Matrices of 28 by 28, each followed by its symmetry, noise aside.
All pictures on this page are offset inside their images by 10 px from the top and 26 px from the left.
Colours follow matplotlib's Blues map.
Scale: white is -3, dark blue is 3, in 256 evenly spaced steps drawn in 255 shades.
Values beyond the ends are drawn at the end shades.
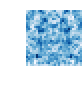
mirrored left to right.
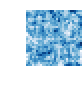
antisymmetric.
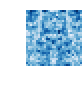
mirrored left to right.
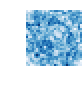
symmetric across the other diagonal.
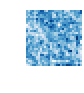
antisymmetric.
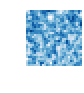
no symmetry.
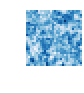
antisymmetric.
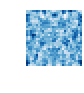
mirrored left to right.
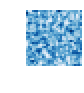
antisymmetric.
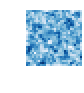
symmetric across the other diagonal.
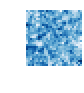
no symmetry.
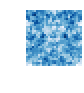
mirrored left to right.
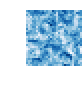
antisymmetric.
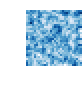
no symmetry.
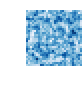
symmetric across the other diagonal.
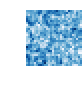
no symmetry.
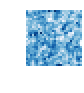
antisymmetric.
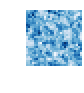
no symmetry.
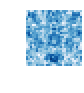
mirrored left to right.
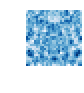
mirrored left to right.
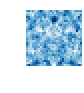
mirrored left to right.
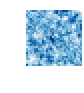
symmetric across the other diagonal.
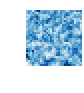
no symmetry.
